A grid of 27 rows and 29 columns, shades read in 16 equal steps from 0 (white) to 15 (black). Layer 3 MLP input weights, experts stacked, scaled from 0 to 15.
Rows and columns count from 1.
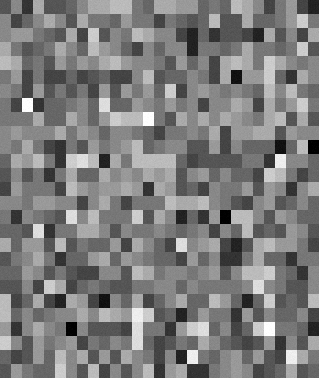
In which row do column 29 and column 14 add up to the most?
11
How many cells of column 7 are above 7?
14
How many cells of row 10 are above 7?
10
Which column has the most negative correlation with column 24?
7
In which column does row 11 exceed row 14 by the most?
29
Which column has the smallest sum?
13
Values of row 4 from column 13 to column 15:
11 7 9
